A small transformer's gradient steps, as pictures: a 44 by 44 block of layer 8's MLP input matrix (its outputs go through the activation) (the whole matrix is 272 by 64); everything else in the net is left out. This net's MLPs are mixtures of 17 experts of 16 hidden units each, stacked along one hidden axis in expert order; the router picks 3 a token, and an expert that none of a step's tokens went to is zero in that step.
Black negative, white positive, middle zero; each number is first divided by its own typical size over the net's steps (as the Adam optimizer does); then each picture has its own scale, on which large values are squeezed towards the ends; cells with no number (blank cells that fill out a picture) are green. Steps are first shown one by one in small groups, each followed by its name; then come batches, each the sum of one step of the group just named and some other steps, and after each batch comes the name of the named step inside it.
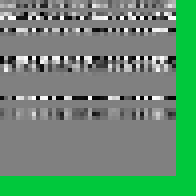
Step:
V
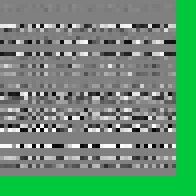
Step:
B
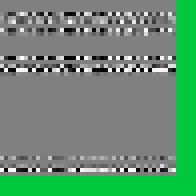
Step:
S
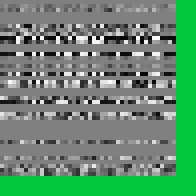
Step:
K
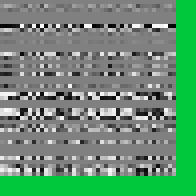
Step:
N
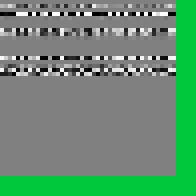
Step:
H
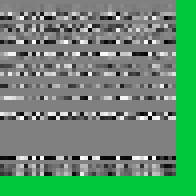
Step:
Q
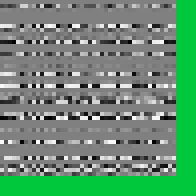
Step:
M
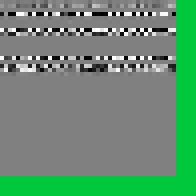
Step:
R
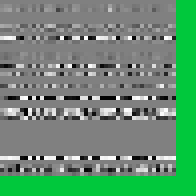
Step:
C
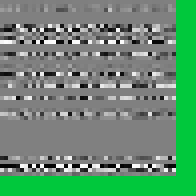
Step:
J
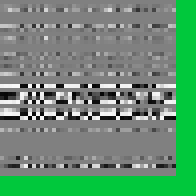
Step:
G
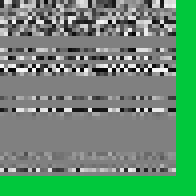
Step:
S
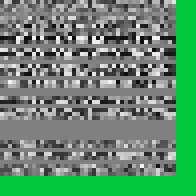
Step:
K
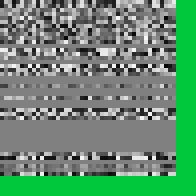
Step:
Q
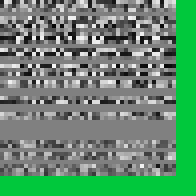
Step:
K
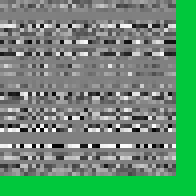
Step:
B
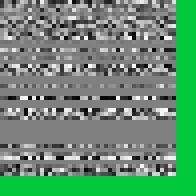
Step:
C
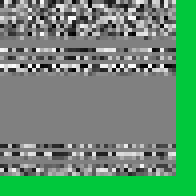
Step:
S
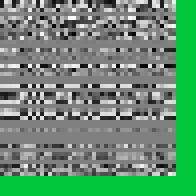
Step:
G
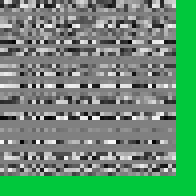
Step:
M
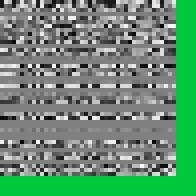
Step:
M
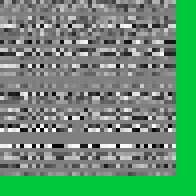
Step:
B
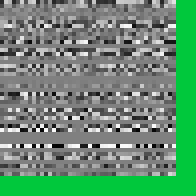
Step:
B
